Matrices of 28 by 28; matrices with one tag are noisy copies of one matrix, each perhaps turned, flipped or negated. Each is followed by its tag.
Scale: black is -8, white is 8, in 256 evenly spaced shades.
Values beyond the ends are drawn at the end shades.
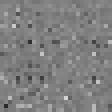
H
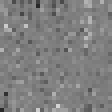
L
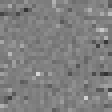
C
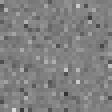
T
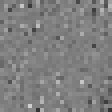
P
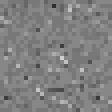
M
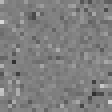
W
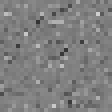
M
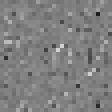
M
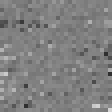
L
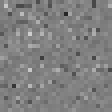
H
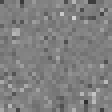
W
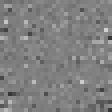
P
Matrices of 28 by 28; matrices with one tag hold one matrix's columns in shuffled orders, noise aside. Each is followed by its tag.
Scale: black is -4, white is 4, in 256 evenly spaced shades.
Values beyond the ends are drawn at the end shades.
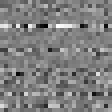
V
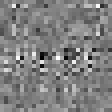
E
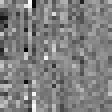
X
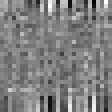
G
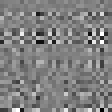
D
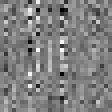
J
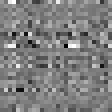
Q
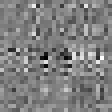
E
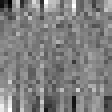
G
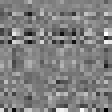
D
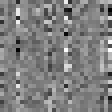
J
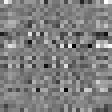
Q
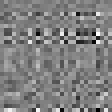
D
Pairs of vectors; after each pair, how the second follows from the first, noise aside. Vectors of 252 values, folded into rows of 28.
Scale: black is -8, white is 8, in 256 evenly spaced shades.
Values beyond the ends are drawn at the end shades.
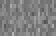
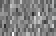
scaled up.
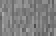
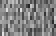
reversed, negated, scaled up.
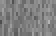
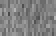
wrapped around.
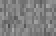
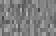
wrapped around.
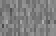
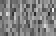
reversed, negated, scaled up.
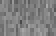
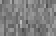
negated.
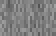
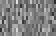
reversed, negated, scaled up.
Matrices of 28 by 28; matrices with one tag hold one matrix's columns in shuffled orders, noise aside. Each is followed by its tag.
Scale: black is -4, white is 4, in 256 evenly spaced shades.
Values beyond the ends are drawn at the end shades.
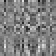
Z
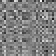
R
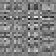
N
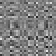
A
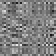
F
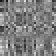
Z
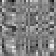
Z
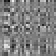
Z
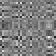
A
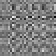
N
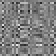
F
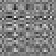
N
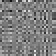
R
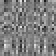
Z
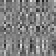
Z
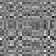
A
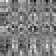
Z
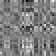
Z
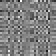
R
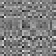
A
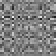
N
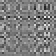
N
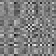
F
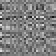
N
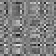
F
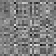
F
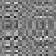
A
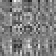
Z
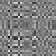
A
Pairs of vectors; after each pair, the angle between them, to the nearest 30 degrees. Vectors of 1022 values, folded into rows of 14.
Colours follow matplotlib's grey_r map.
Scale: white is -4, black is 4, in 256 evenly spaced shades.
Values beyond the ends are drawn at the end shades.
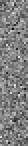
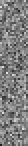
120 degrees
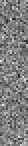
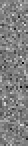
90 degrees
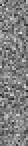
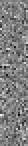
120 degrees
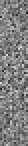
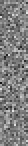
150 degrees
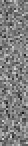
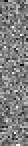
60 degrees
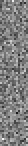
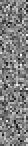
60 degrees
